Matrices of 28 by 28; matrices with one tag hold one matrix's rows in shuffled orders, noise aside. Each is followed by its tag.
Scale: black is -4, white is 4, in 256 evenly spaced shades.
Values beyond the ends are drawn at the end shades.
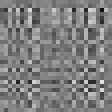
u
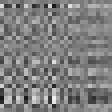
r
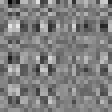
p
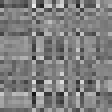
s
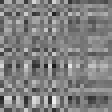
r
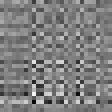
s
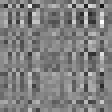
u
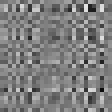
u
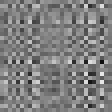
u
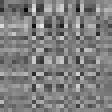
s
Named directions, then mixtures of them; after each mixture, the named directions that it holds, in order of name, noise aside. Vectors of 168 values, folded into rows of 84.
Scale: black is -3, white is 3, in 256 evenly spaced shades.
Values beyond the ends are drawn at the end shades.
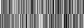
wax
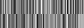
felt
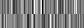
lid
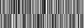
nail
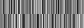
felt, nail, wax.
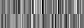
lid, nail, wax.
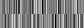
lid, nail, wax.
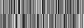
felt, nail, wax.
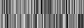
felt.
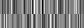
lid.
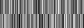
nail, wax.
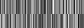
felt, nail, wax.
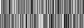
wax.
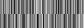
felt, nail, wax.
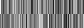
wax.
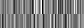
felt, lid, wax.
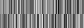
felt, nail, wax.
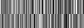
lid, wax.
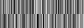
felt, nail, wax.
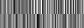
felt, lid, nail.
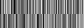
felt, nail.
